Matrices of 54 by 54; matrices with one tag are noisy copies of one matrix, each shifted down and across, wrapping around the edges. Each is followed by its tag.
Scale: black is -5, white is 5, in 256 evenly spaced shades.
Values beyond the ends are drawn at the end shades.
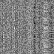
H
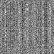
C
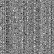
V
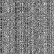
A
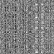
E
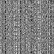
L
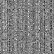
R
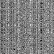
A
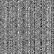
R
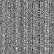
R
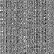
L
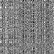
E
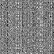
L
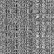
E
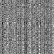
C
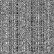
A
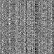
V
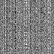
L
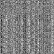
C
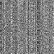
V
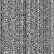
C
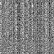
C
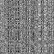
E
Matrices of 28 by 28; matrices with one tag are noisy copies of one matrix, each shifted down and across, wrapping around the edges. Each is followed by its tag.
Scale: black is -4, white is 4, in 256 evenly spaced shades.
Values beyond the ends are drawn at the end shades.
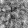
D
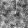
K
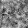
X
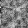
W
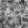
K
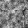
W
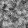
X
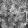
K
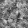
X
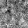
K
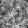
W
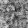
D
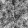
W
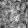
D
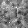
K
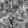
W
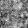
D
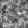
X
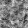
X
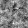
X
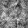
K
